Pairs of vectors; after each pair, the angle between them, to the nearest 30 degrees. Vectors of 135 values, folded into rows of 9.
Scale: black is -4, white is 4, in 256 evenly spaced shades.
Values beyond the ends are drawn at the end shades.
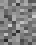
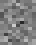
120 degrees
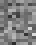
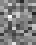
150 degrees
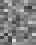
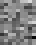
60 degrees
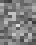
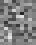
120 degrees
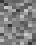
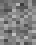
90 degrees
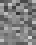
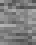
120 degrees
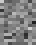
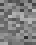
60 degrees
